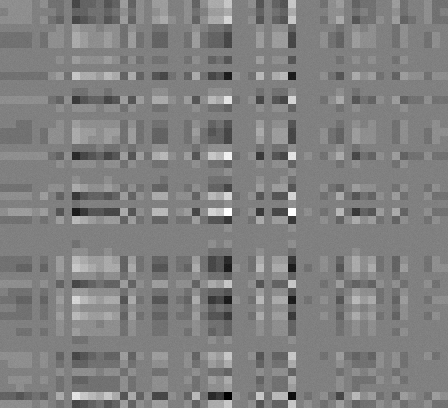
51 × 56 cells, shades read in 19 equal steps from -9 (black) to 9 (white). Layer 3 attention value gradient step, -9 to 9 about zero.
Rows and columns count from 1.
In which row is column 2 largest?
27
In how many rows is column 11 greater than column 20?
24
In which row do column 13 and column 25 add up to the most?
50
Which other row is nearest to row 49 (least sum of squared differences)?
19
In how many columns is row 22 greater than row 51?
19
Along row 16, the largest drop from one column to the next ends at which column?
37
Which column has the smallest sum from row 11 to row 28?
10
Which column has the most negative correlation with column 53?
9
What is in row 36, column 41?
-1
